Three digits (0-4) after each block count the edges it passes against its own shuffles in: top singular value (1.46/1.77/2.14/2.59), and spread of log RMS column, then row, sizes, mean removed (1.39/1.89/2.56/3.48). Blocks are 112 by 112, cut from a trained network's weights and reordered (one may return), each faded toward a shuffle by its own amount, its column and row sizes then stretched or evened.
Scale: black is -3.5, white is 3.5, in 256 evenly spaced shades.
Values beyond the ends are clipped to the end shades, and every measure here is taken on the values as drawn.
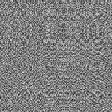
4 0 0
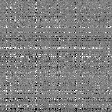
3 3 4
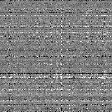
4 2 4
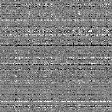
4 2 4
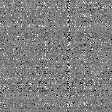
1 2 3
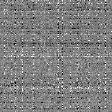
3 3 3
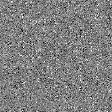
0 2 1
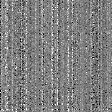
4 4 1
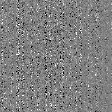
0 4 0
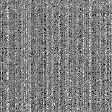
4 3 2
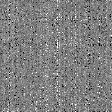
1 3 1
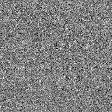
1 0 2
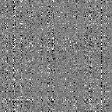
2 4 3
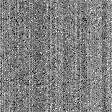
3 0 0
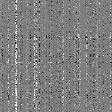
3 4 2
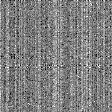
4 2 2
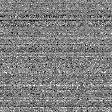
3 0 3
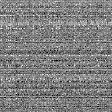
4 2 3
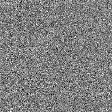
1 1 0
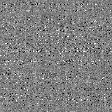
0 0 3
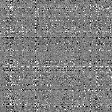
2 3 3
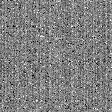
2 0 1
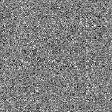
1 1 3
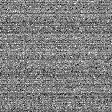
3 0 0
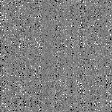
0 3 2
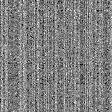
4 1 1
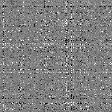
1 3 3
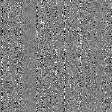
0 4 1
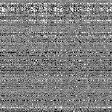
4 2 4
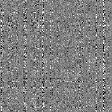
2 4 2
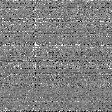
2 1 4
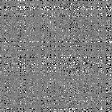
0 4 4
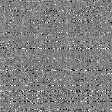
1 0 4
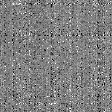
2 3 2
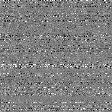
1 0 4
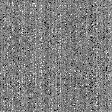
2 2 1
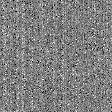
1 2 0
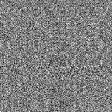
2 0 2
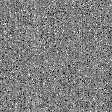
0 0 0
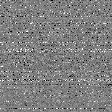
0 0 4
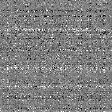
2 2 3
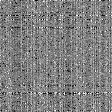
4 0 3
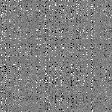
0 4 3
